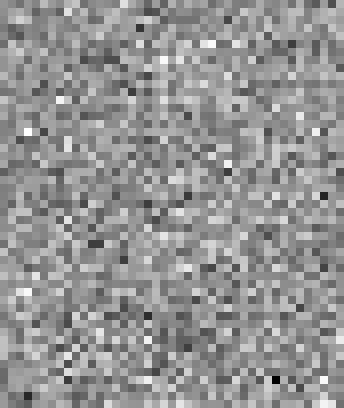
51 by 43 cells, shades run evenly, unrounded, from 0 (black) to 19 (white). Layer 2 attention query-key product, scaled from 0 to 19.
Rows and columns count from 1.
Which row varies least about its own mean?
24
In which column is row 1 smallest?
42
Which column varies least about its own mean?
7
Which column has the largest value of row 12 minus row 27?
21
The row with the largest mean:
13
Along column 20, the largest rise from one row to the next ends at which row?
48
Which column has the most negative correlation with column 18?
37
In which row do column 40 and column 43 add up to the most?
17
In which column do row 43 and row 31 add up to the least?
12
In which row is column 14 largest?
51
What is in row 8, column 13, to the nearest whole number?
8
